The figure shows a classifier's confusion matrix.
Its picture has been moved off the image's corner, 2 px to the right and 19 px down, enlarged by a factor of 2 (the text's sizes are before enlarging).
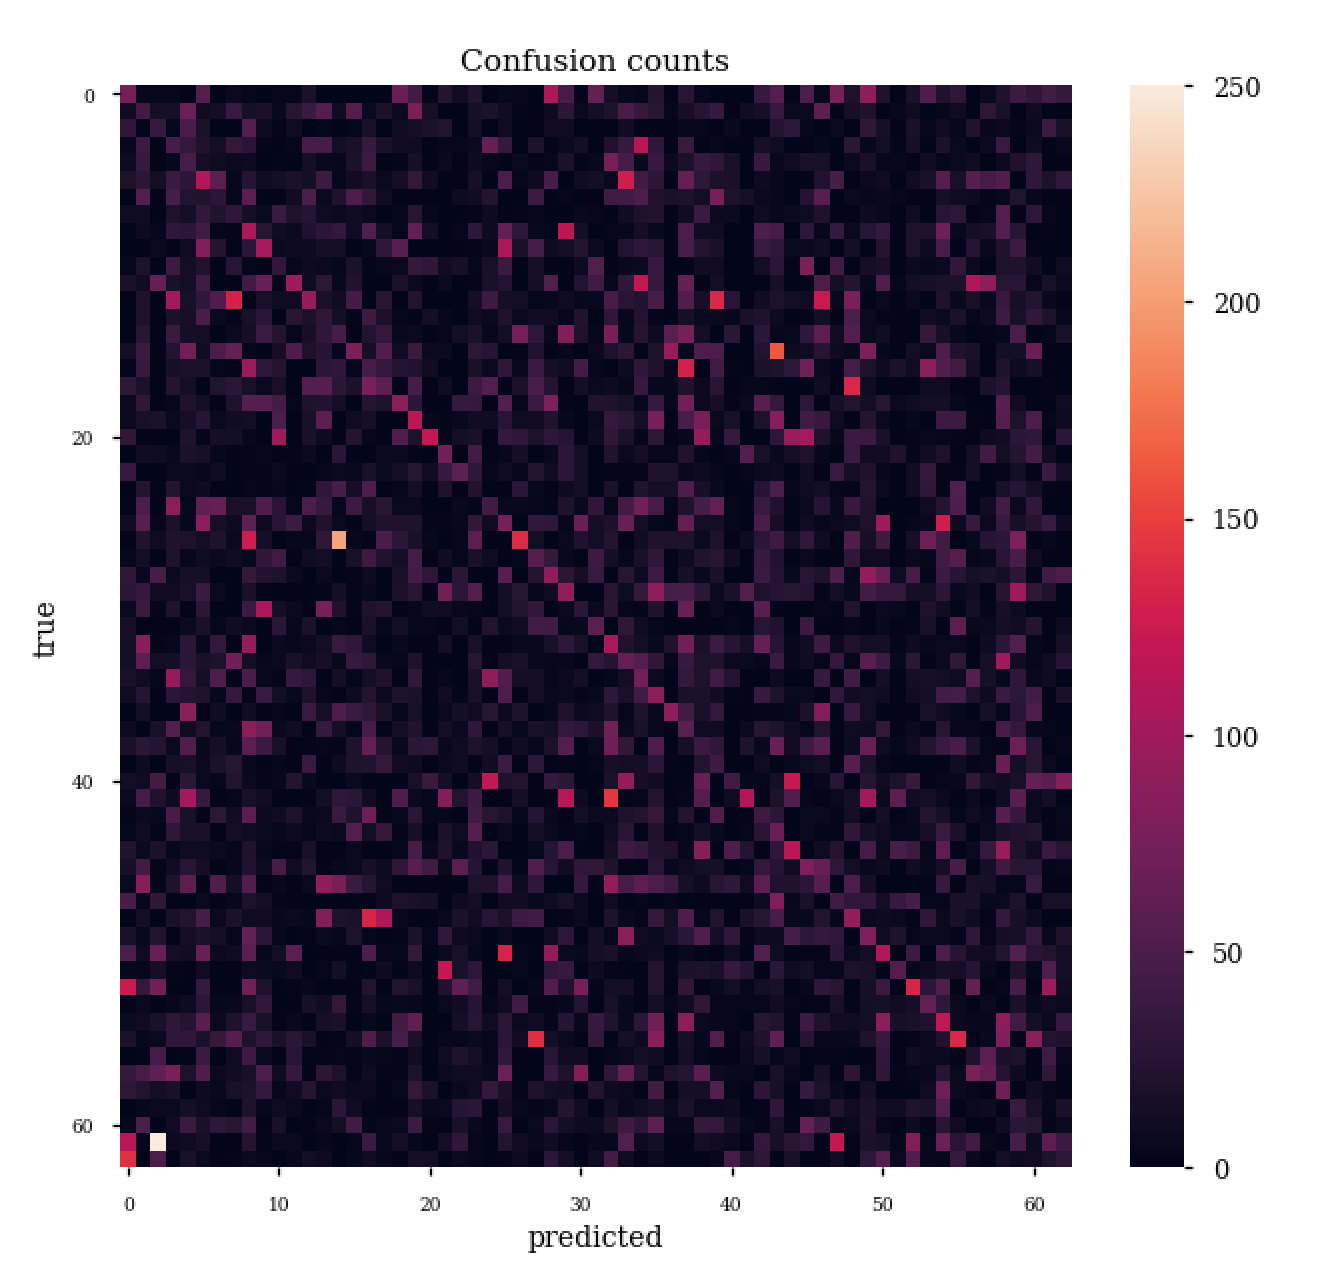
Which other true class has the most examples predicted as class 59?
29
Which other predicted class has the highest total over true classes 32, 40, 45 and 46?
1
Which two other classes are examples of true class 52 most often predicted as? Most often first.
0, 61
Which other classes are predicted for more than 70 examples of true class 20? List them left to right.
10, 38, 44, 45
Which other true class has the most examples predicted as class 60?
55
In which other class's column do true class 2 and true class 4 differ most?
32
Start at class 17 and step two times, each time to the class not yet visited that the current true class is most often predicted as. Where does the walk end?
16
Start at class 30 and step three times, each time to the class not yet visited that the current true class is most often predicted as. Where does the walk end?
54
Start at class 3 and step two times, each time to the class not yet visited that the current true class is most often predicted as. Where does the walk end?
24
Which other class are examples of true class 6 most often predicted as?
39
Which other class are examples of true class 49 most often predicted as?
33
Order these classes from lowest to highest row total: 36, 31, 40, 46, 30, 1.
31, 30, 36, 1, 40, 46
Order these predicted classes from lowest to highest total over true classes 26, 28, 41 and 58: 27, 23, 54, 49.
27, 23, 54, 49
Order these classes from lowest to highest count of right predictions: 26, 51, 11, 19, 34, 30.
30, 51, 34, 11, 19, 26
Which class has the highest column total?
8
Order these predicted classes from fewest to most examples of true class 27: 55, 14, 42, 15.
14, 15, 42, 55
